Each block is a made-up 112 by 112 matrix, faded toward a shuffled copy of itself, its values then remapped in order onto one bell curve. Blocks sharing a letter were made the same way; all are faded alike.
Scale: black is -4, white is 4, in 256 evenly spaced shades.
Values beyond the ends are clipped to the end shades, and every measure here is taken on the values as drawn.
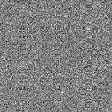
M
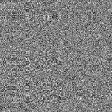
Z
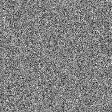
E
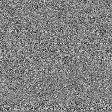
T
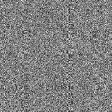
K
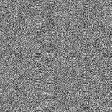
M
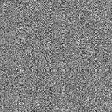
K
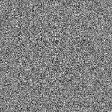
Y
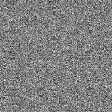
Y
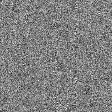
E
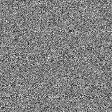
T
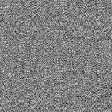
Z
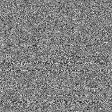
T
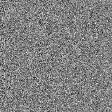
E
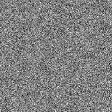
Y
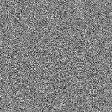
M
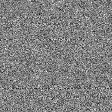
T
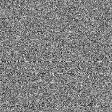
T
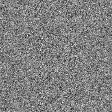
E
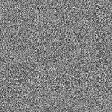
Y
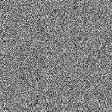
K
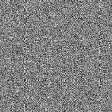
K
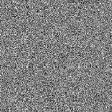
K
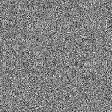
Y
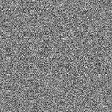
M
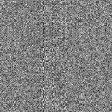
K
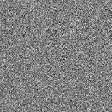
Y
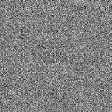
Z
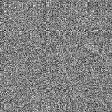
M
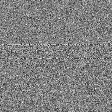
T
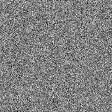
E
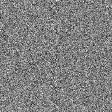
E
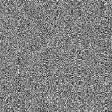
K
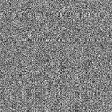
M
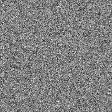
E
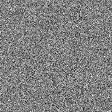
E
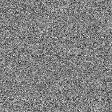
T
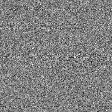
T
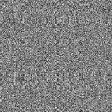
Z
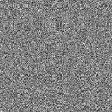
Z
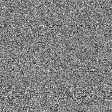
T
